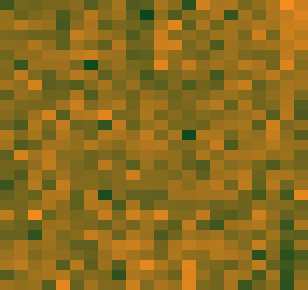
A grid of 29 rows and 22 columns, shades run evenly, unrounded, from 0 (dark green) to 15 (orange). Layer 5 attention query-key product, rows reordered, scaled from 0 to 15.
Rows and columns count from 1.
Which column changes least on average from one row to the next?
21
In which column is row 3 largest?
13
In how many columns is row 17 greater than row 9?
11
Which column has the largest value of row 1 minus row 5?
16
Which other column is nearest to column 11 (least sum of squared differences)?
10
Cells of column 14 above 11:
6
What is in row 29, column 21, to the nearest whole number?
2
